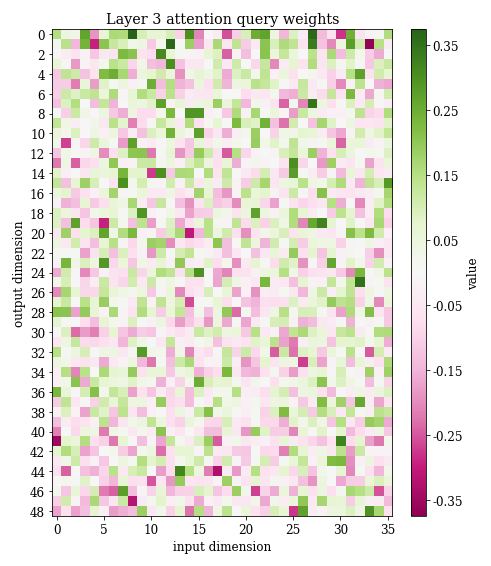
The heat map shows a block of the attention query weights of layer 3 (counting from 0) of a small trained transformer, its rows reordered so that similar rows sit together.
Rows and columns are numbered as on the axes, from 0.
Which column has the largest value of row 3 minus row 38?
12
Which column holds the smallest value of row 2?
18
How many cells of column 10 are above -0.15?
43
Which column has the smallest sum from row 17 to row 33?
14
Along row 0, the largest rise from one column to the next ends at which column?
31
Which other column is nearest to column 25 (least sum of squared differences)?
16
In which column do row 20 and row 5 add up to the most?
5
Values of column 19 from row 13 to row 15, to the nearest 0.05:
-0.15 0 0
